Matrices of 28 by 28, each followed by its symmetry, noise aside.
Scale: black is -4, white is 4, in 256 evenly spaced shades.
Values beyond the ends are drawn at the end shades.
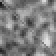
no symmetry.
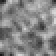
no symmetry.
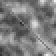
no symmetry.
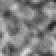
antisymmetric.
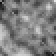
symmetric across the other diagonal.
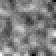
antisymmetric.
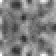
mirrored top to bottom.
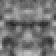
mirrored left to right.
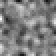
antisymmetric.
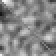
no symmetry.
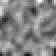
no symmetry.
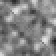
symmetric across the other diagonal.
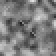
symmetric across the other diagonal.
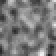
no symmetry.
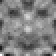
mirrored left to right.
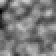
no symmetry.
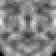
mirrored left to right.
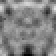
mirrored left to right.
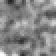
no symmetry.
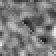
no symmetry.
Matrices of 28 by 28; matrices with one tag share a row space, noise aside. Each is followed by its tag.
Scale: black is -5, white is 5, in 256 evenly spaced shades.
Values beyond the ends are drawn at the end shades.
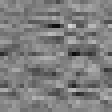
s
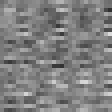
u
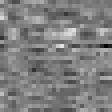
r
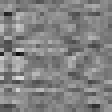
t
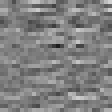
s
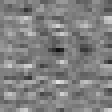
u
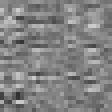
t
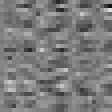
u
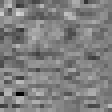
t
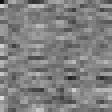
r
